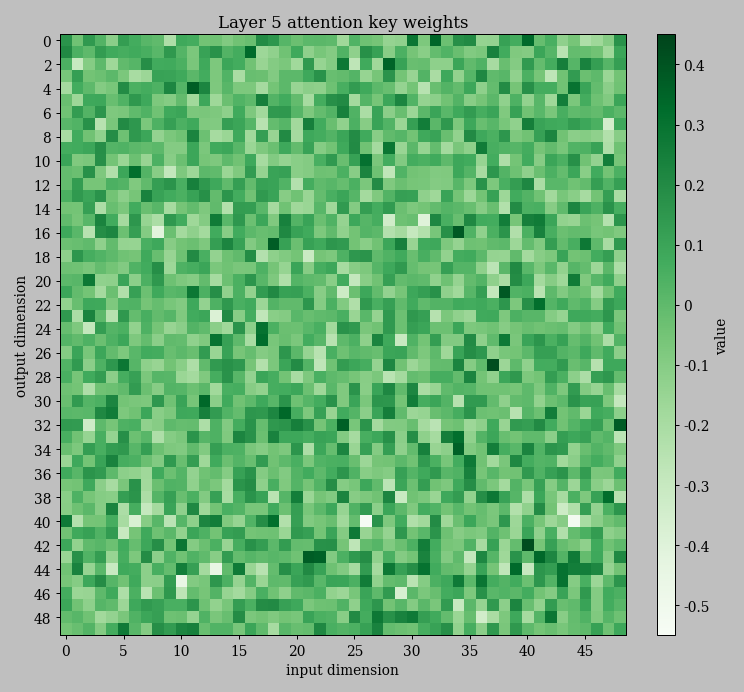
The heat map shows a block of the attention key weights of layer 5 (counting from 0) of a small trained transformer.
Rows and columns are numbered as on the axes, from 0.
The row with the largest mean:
43
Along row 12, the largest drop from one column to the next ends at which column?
41
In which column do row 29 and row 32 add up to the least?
2
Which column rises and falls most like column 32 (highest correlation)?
35
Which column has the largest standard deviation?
28
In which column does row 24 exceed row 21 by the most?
24
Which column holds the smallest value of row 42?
25
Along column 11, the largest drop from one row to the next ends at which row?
5
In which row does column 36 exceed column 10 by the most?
45
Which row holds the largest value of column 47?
38
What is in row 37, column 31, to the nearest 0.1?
0.1
